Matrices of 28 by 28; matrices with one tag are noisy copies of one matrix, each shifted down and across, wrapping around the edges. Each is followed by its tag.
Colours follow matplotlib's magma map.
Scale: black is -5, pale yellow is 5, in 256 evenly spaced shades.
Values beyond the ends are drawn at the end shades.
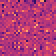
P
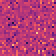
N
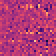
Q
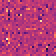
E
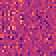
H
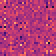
N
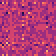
P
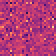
N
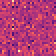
N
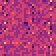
E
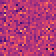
N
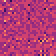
P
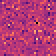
N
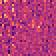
H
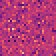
N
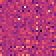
N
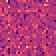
E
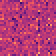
E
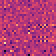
P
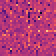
E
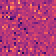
H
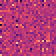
N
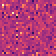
N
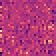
H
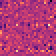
Q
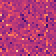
E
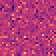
P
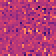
Q
